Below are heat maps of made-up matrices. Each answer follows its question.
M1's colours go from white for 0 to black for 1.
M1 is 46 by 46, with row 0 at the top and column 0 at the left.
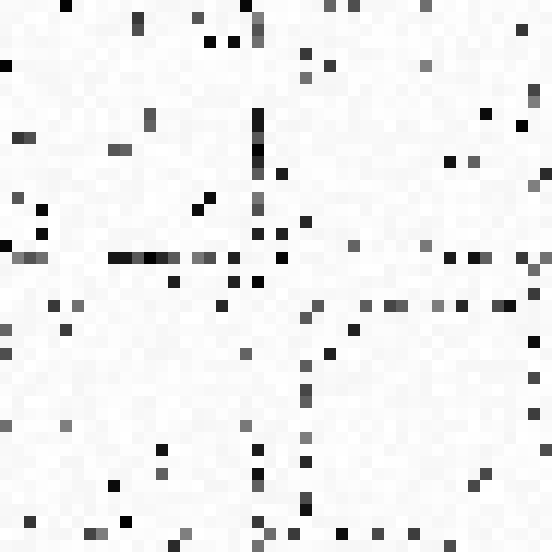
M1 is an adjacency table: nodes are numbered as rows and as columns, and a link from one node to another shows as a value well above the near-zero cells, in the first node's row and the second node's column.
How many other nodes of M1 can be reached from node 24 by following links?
8
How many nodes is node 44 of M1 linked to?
8
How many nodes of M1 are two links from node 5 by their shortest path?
2
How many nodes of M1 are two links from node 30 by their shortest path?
10
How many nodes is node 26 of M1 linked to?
1
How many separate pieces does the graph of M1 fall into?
4
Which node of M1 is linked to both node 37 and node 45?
node 21
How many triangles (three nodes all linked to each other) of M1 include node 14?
2
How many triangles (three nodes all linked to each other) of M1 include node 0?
5
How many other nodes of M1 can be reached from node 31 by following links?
8
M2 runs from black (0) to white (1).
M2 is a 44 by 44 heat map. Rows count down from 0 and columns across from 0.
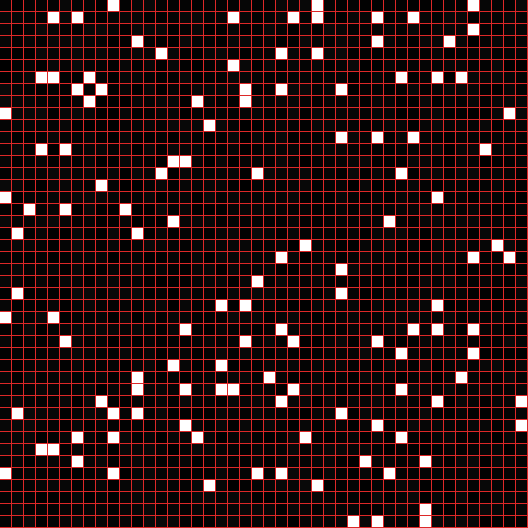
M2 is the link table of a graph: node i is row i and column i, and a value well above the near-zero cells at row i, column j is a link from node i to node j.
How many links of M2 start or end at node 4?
7
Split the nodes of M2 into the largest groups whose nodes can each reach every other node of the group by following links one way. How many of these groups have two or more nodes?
2
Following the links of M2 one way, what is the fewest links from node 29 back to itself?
3
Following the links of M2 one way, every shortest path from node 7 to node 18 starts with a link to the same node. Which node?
node 20
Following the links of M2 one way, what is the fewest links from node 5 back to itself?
4
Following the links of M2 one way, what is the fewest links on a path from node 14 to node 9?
3
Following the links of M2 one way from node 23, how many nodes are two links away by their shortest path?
2
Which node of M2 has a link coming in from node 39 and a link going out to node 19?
node 32
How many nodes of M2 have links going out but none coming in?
2
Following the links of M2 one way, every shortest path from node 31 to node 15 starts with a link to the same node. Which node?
node 38
